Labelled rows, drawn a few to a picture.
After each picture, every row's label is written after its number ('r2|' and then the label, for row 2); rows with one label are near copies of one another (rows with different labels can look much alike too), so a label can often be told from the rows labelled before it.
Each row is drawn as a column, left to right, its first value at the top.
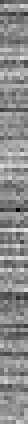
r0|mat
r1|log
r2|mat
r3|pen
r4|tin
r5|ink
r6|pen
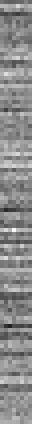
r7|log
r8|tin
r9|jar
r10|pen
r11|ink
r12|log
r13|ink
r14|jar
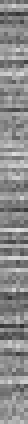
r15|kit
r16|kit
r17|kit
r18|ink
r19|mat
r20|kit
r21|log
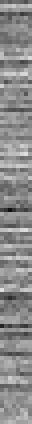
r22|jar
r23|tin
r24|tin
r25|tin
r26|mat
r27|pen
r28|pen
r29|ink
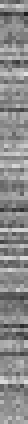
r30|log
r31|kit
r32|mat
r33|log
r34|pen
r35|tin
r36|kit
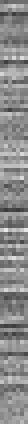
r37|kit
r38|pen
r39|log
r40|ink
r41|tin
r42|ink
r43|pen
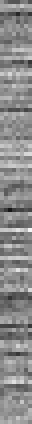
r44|kit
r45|tin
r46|tin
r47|log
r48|mat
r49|log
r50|mat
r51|pen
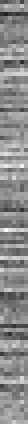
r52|mat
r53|pen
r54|pen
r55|kit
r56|kit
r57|log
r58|kit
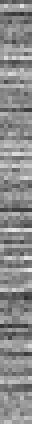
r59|jar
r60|ink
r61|kit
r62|pen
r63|pen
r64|ink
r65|mat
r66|mat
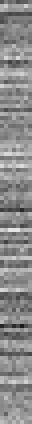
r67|jar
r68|ink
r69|pen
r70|kit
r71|pen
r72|jar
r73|log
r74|mat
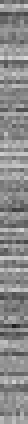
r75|ink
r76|kit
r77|ink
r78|jar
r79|ink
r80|pen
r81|ink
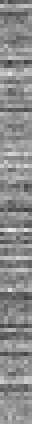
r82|log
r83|kit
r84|pen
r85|pen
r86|mat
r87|mat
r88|log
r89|log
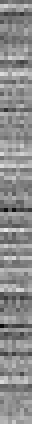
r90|jar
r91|tin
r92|ink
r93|tin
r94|jar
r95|pen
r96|log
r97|tin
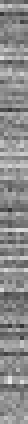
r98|ink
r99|mat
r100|log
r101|mat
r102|pen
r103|kit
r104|mat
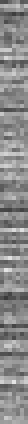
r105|log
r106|mat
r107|mat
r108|kit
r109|ink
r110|pen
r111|log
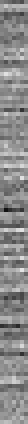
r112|jar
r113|tin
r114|tin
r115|log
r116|jar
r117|mat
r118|ink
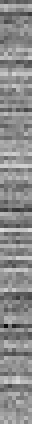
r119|pen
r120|jar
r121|mat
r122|jar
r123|log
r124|log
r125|mat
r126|pen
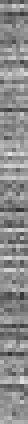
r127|tin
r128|mat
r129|mat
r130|ink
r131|tin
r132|log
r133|kit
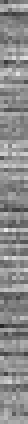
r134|jar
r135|pen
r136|log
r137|ink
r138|tin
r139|ink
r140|ink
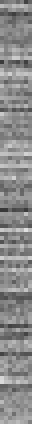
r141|log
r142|tin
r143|kit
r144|ink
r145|pen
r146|tin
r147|pen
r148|mat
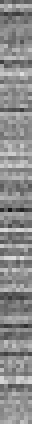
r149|log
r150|kit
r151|tin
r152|mat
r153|log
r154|tin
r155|jar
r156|log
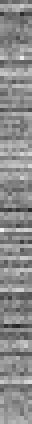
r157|pen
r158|jar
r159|tin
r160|jar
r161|jar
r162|ink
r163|kit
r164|log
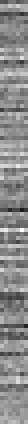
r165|mat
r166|pen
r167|tin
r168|tin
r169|log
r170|pen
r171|jar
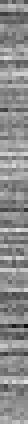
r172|mat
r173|mat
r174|ink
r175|jar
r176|kit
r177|kit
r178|jar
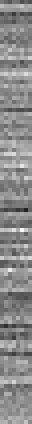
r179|kit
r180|jar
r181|mat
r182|kit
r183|tin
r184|pen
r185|tin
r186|mat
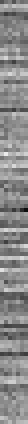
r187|mat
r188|ink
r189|kit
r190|log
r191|ink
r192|tin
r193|tin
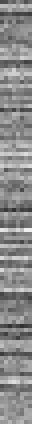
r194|mat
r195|pen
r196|jar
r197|log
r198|kit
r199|ink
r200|pen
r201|pen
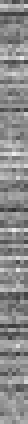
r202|ink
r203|ink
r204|kit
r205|pen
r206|mat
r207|ink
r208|log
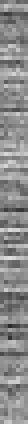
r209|mat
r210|ink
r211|kit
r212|kit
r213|log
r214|tin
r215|tin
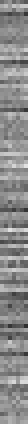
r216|ink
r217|ink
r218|kit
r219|log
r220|ink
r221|log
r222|log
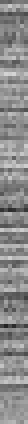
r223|tin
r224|jar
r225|tin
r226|jar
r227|log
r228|mat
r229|tin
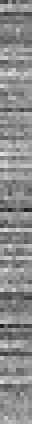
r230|jar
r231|mat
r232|tin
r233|jar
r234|kit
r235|mat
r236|tin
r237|tin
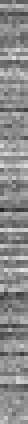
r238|tin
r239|mat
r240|pen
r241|ink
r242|log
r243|mat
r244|mat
